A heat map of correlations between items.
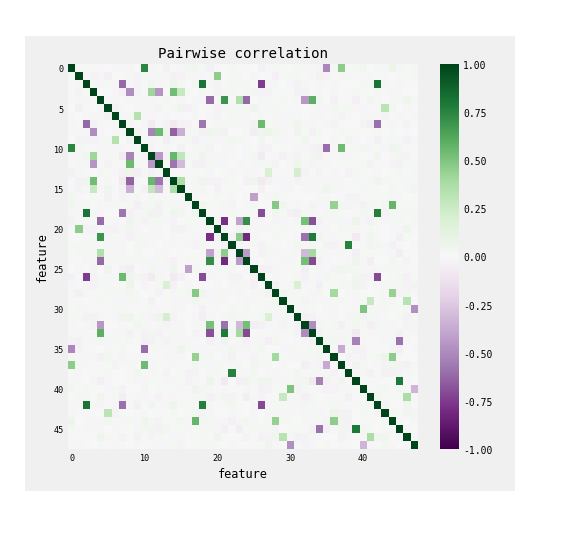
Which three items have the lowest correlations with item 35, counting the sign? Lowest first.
10, 0, 37
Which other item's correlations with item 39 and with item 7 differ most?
45
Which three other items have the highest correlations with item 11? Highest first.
14, 3, 15
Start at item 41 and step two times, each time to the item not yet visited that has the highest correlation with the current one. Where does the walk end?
29
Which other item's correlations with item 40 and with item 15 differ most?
30
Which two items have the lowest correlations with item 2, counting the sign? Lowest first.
26, 7
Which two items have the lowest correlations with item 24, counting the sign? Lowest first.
21, 33
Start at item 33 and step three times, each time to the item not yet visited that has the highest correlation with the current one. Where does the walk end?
23
